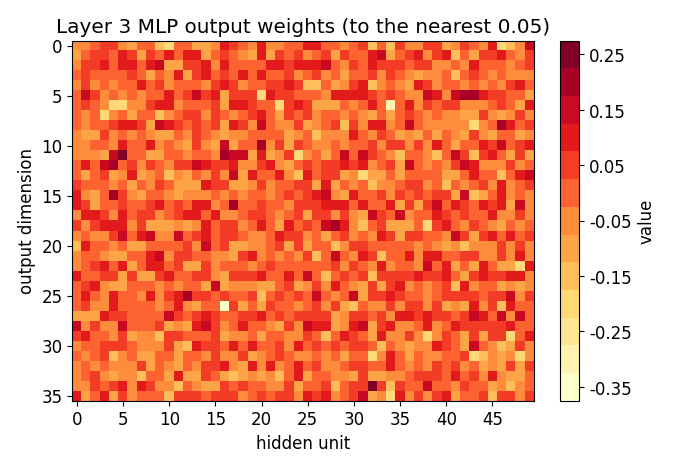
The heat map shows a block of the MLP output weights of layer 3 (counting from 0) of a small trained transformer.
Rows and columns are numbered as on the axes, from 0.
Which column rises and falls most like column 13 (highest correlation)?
6
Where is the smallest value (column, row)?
16, 26
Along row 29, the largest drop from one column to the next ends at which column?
47
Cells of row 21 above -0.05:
31
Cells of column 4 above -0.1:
29
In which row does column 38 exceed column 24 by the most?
34
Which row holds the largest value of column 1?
5
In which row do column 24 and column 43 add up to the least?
11
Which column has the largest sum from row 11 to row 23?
14
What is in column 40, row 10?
0
